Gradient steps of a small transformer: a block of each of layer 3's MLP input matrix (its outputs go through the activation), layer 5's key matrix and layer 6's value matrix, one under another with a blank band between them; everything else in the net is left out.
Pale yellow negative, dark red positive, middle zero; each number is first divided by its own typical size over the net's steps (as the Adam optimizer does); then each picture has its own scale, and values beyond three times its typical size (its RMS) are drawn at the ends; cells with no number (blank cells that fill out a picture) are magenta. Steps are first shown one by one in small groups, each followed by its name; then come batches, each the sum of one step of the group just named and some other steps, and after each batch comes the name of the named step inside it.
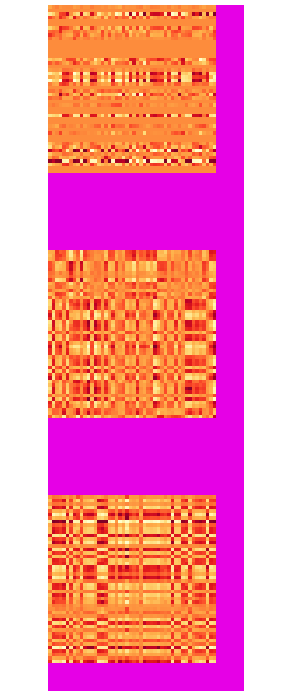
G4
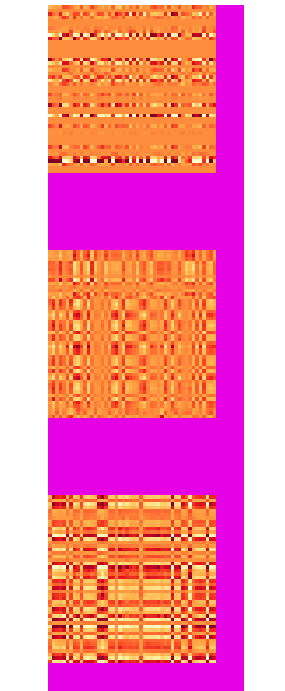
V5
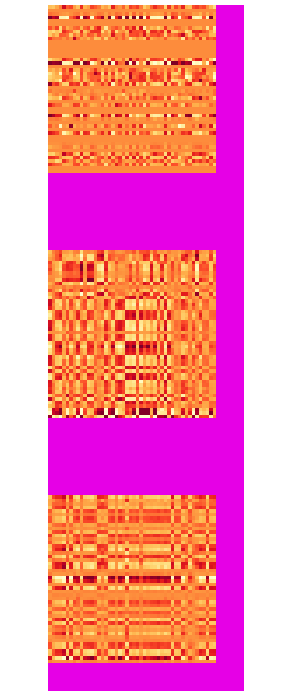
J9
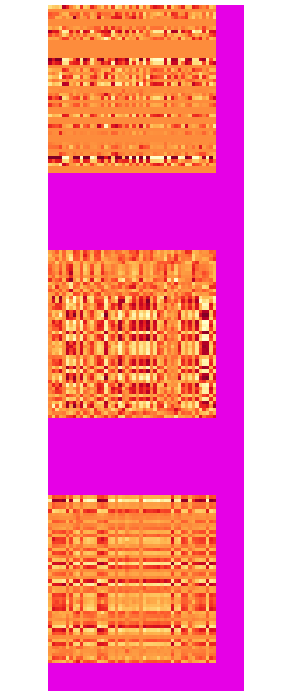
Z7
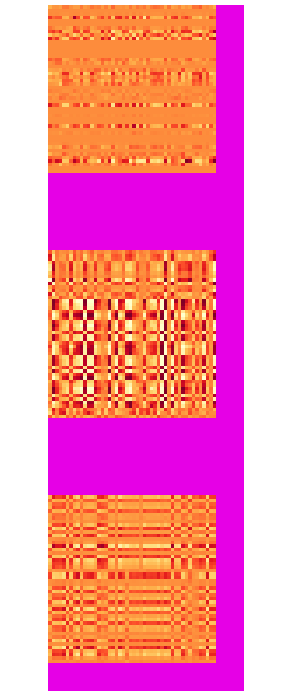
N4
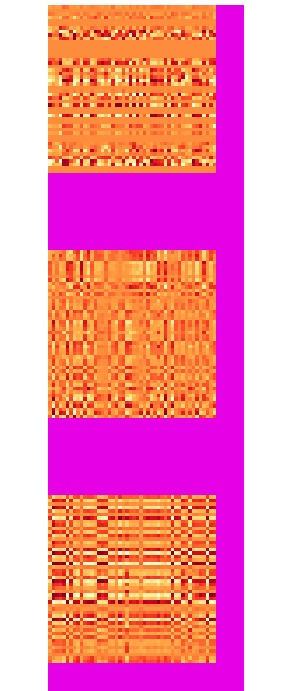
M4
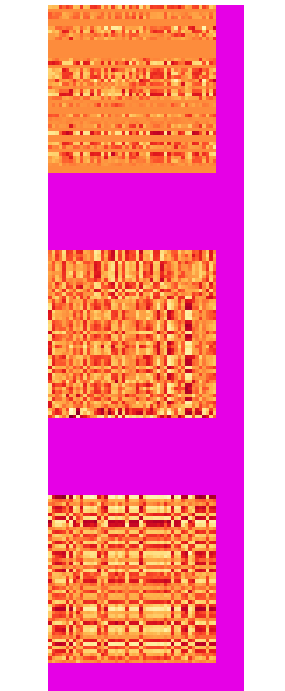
J9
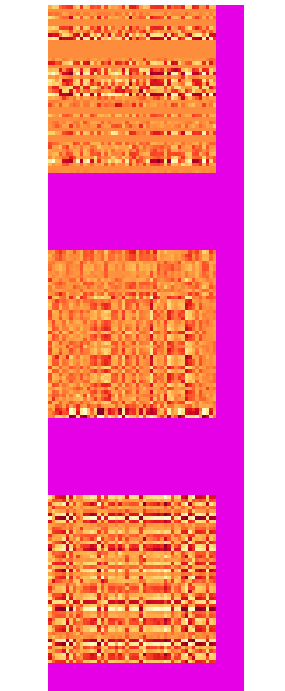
M4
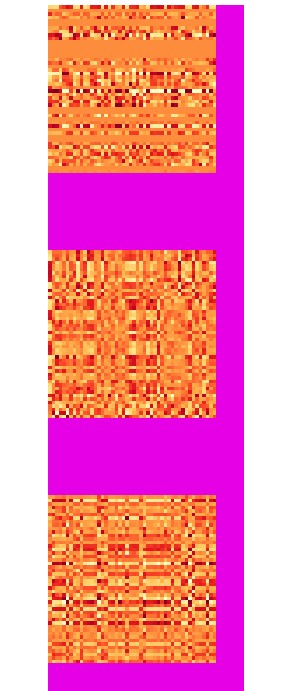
M4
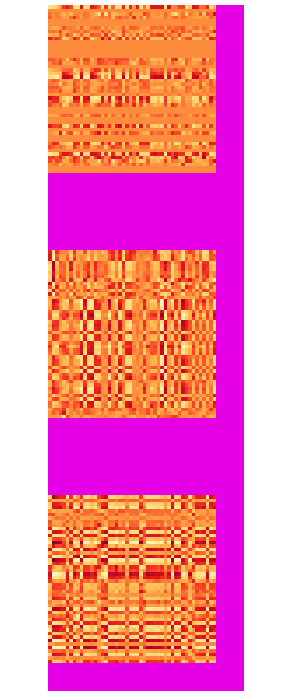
N4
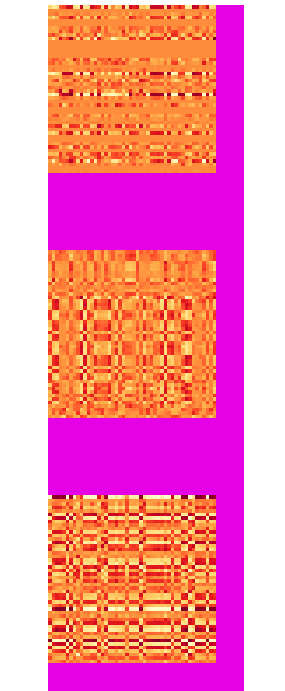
N4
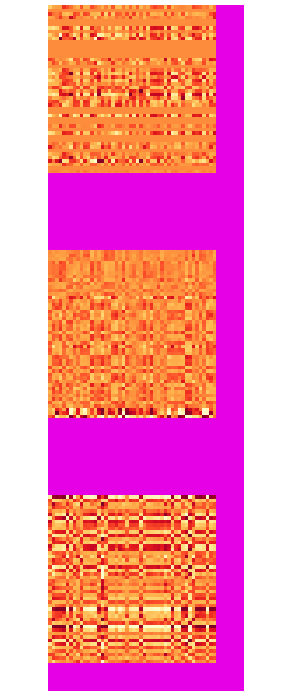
V5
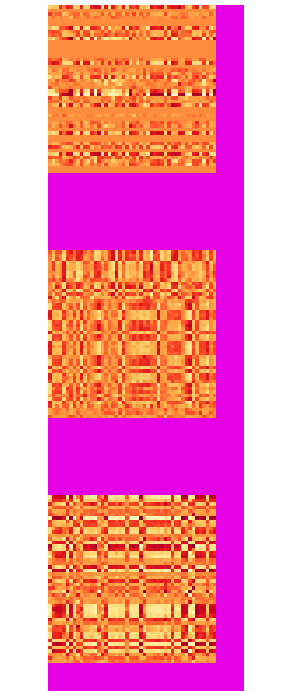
Z7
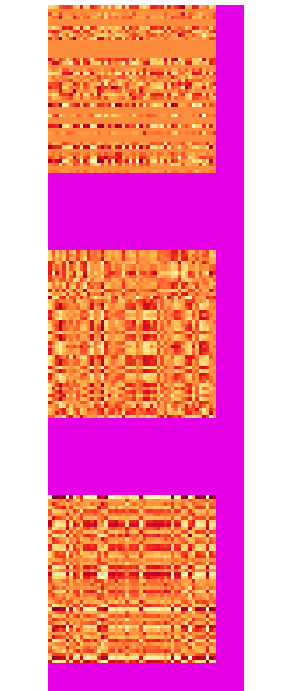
V5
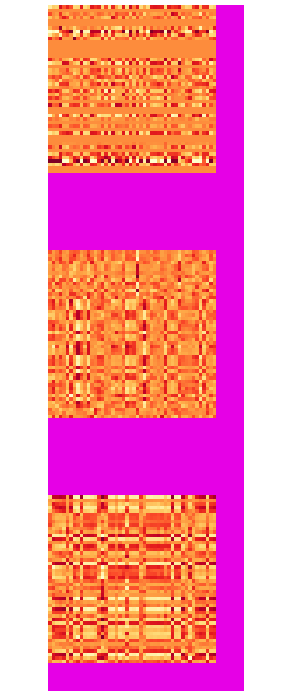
V5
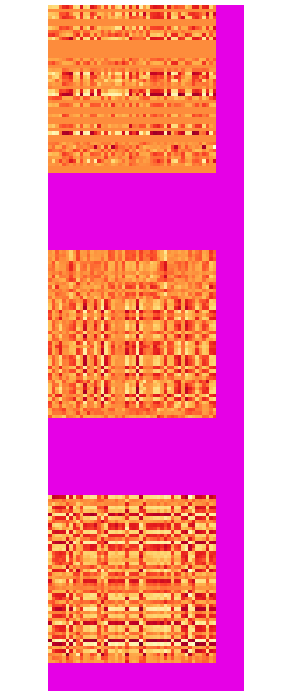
G4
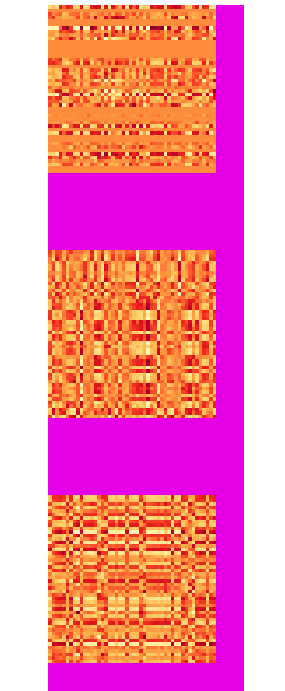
Z7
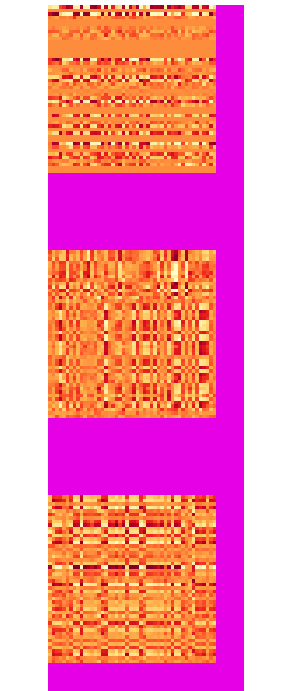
Z7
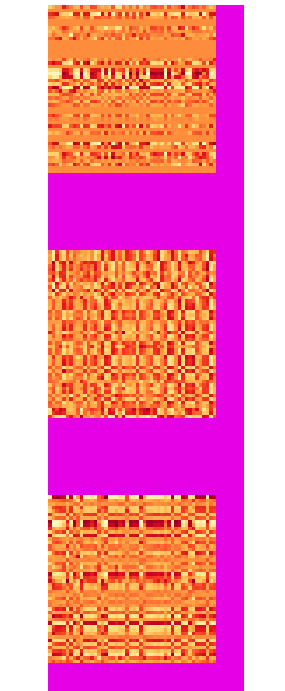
J9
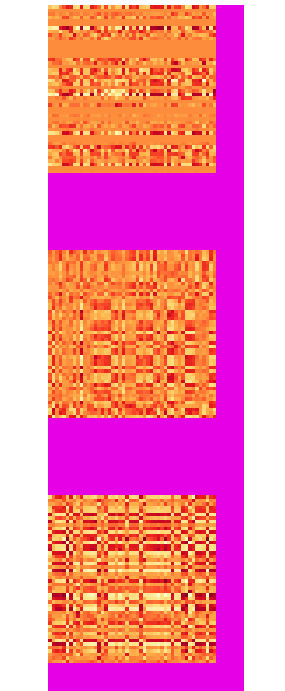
M4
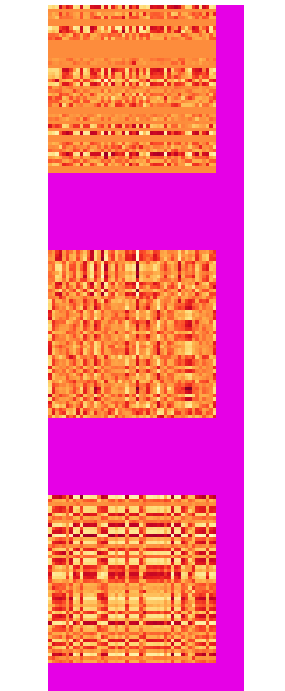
G4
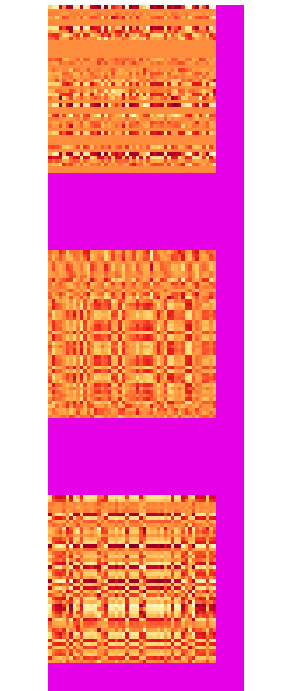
Z7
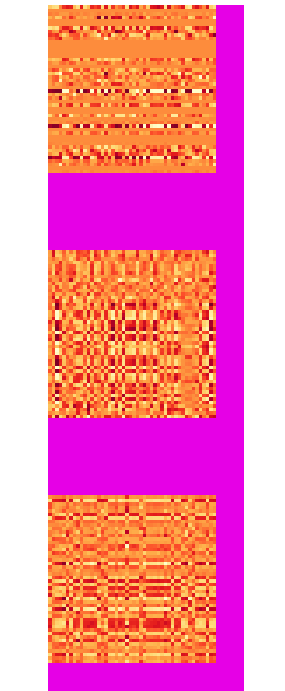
Z7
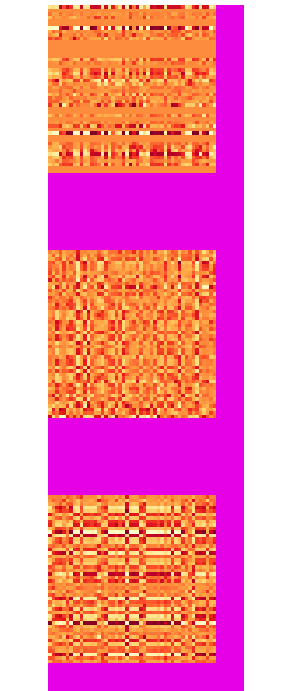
M4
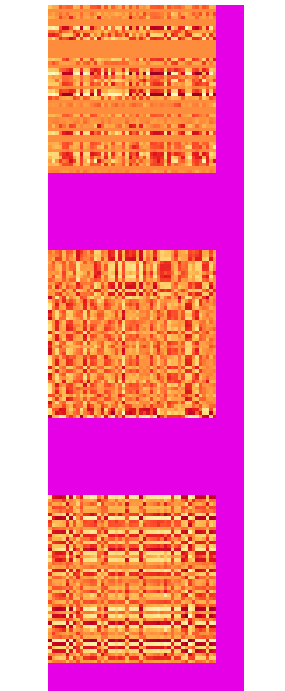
G4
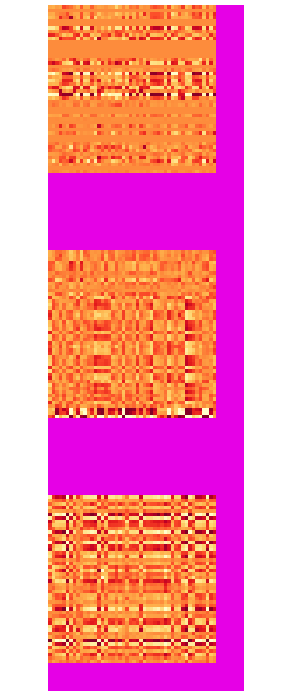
G4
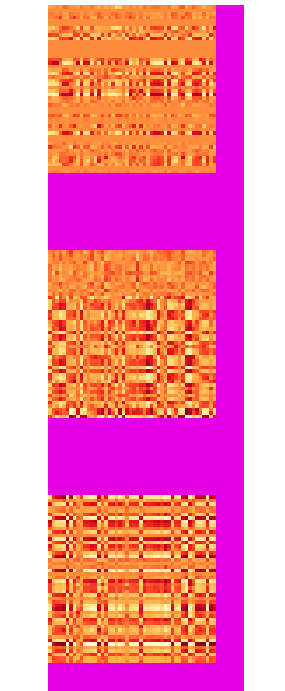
Z7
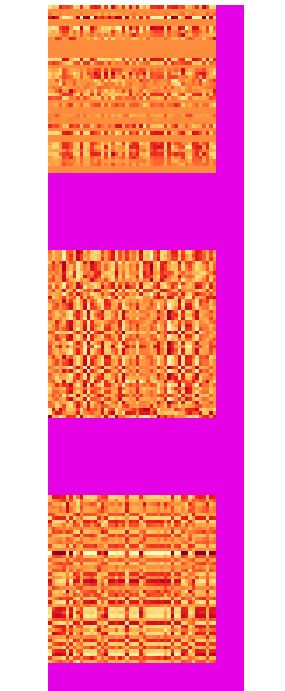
J9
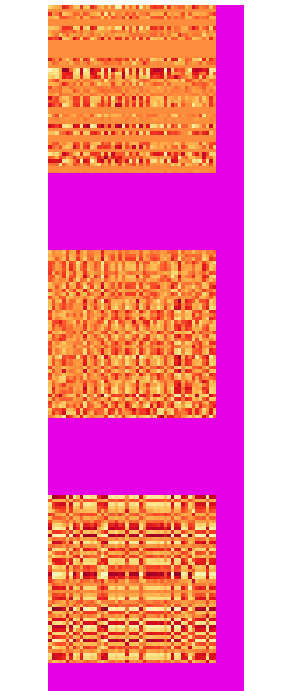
V5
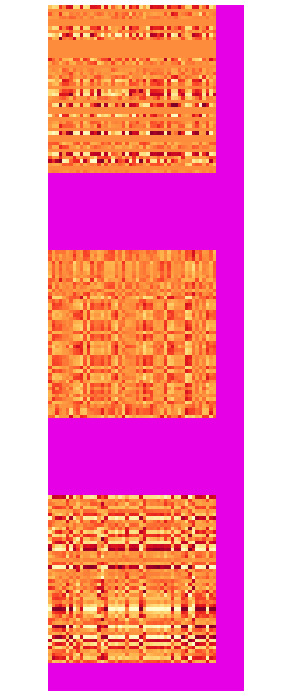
V5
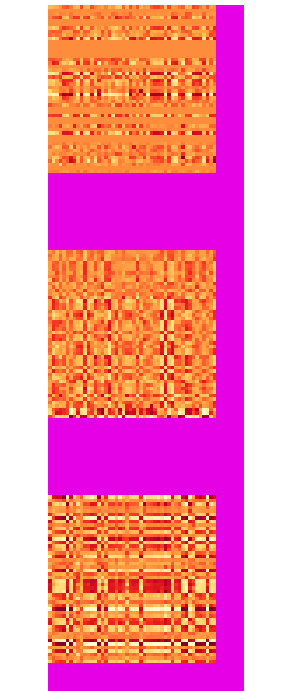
N4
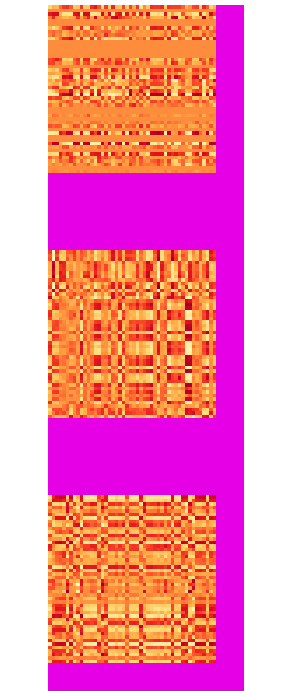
Z7
